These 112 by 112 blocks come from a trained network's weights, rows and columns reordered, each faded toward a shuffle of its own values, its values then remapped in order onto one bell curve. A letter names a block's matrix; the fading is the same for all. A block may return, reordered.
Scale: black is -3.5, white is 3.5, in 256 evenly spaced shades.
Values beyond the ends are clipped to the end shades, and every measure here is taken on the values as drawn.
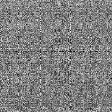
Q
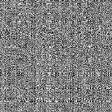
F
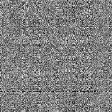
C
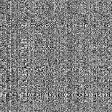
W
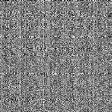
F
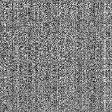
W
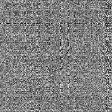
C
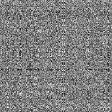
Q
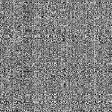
F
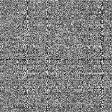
Q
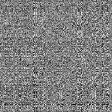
C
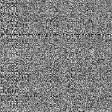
C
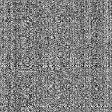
W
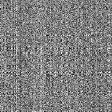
W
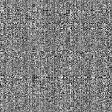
W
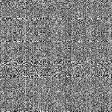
F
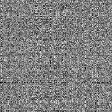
Q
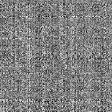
W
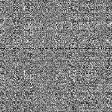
C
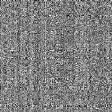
F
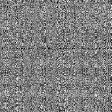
Q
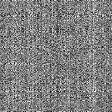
W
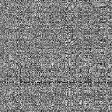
C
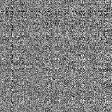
Q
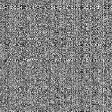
W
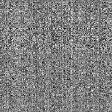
F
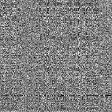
C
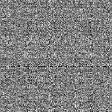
C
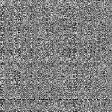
C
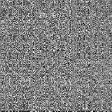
C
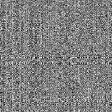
F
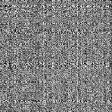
W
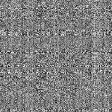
F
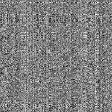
W
